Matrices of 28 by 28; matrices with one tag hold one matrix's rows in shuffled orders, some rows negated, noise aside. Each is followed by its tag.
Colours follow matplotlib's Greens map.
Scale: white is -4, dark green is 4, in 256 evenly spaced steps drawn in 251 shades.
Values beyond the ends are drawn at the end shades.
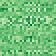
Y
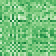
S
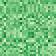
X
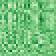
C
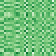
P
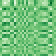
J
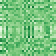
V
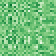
C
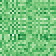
S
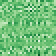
Y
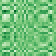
J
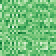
S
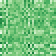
V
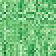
X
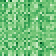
C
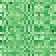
V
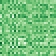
S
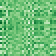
V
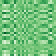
J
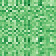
C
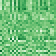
S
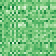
S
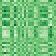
J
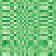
J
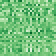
Y
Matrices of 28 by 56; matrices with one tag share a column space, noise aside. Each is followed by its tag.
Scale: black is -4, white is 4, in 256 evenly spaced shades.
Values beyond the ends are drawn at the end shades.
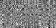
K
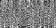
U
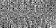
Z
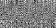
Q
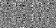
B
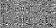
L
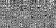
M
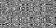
L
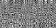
Q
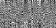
Q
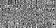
K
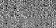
M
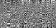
Q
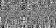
Z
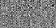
M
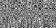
Z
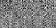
M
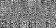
Q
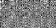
M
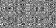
L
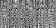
U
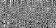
Q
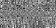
Z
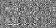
L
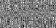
Z
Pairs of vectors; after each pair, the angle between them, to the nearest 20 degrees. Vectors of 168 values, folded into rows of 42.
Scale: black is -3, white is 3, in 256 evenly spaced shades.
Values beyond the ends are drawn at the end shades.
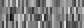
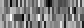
140 degrees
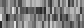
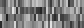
20 degrees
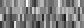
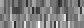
140 degrees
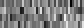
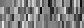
80 degrees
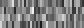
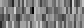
160 degrees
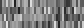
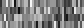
20 degrees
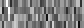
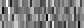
20 degrees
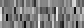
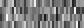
140 degrees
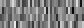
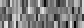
60 degrees
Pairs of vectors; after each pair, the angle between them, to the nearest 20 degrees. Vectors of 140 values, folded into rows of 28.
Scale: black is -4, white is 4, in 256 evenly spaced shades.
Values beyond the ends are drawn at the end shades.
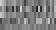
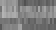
60 degrees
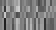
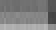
100 degrees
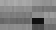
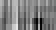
60 degrees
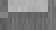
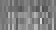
120 degrees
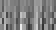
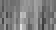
40 degrees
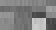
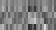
80 degrees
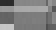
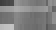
20 degrees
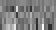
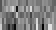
160 degrees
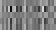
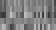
100 degrees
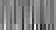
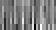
160 degrees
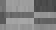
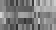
140 degrees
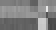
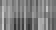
60 degrees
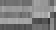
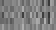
100 degrees
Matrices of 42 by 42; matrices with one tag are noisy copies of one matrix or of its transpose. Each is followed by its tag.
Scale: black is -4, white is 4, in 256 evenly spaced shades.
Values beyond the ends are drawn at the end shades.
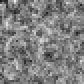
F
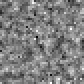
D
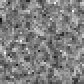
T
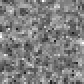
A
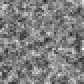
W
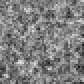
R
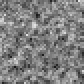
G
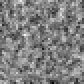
G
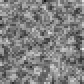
W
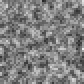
W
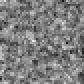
T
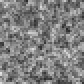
W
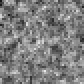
F
